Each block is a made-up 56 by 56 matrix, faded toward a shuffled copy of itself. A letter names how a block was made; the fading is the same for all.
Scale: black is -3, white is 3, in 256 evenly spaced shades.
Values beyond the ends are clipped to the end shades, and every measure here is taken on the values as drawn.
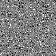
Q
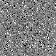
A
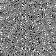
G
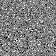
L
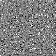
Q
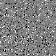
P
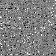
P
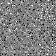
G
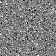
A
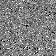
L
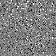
G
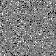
G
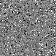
A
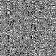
Q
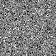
L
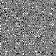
Q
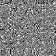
Q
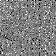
G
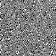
Q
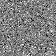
L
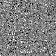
G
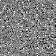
Q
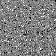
G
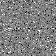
P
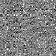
Q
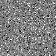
G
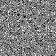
G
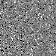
A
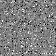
P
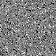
G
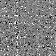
P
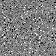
G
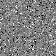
A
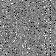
A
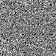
L
